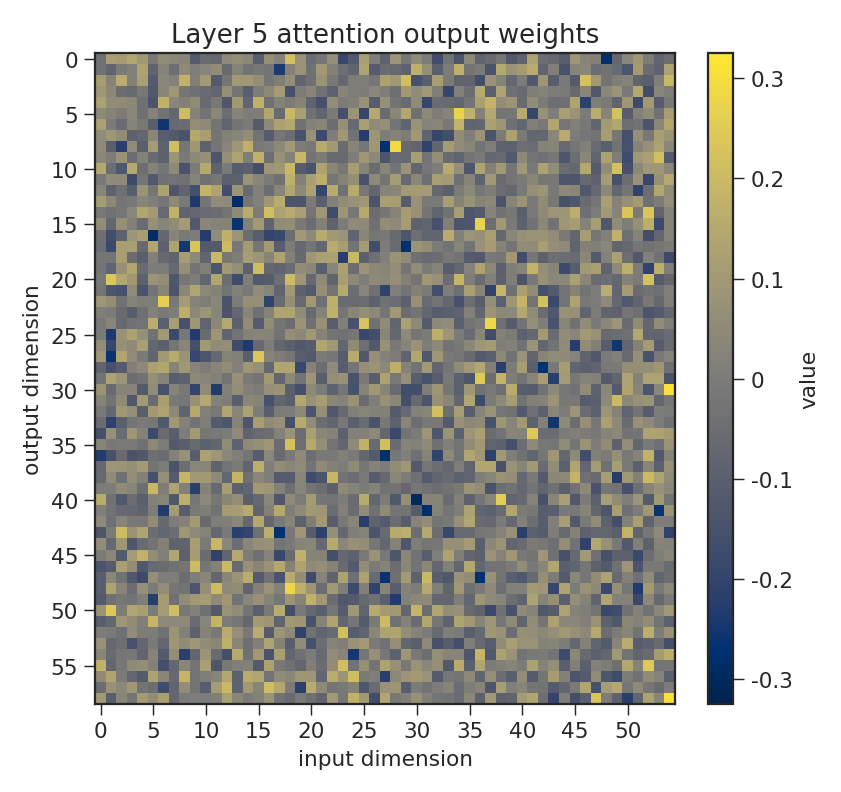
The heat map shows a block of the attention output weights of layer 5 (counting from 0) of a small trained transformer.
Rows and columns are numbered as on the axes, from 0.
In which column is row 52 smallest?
19
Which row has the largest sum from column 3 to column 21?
14
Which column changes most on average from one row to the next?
52
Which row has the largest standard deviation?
43
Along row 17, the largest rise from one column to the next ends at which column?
9
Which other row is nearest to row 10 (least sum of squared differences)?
6
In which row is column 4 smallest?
47
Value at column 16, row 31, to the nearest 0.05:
-0.15
